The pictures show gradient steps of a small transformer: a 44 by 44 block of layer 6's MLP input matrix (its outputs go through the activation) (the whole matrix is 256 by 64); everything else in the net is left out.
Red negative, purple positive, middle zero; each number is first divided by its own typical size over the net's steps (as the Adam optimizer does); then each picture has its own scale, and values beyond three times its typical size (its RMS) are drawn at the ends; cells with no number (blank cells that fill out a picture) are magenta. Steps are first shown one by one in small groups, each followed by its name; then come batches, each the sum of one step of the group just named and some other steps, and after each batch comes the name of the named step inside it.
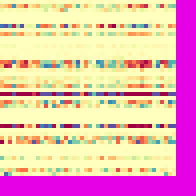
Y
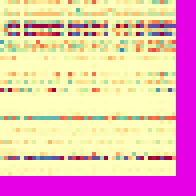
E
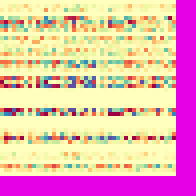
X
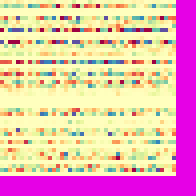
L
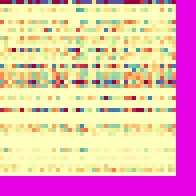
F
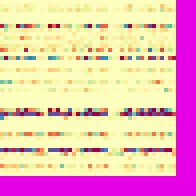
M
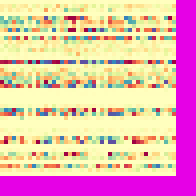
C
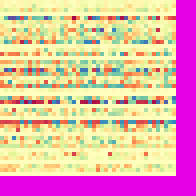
C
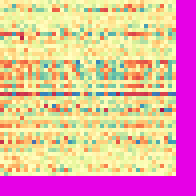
Y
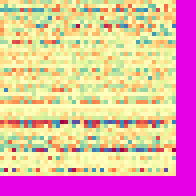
L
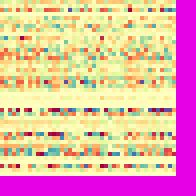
X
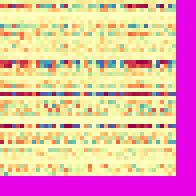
Y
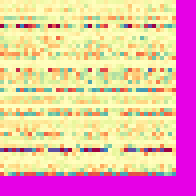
M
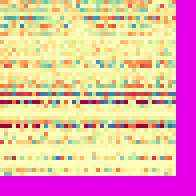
Y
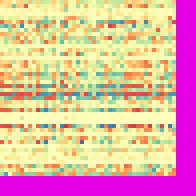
Y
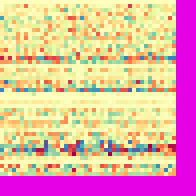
C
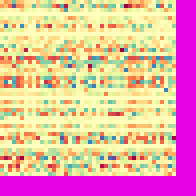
X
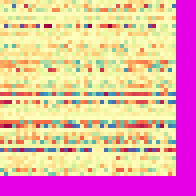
Y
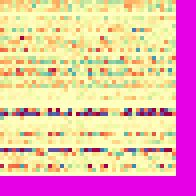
M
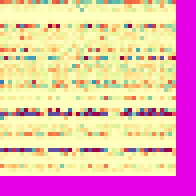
M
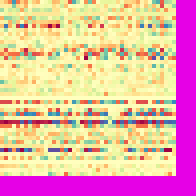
M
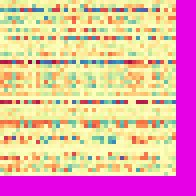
C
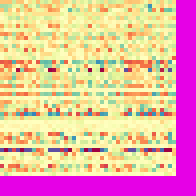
M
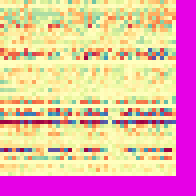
M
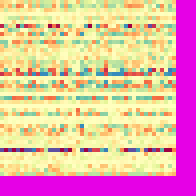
M
